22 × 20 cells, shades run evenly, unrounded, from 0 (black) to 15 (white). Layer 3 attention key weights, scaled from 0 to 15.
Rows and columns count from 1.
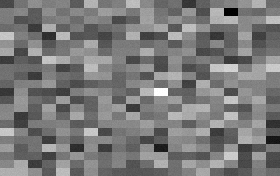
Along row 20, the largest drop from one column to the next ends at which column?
18
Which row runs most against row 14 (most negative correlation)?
1
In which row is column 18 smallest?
19
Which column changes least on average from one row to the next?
9
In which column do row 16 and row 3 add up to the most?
16
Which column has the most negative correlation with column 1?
8
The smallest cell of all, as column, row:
17, 2
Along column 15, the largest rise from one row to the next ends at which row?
11
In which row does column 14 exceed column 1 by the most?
4
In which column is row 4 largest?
14
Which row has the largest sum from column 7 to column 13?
12
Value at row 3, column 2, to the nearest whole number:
5
